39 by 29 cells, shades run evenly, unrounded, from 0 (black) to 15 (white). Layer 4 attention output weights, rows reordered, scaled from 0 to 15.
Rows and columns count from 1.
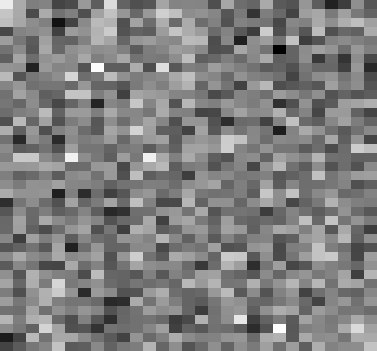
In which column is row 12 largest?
11
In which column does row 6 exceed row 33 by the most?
7
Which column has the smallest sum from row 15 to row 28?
10
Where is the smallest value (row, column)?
6, 22
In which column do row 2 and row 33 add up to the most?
13
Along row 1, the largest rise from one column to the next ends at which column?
9
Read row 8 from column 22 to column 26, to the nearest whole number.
6 5 7 6 6
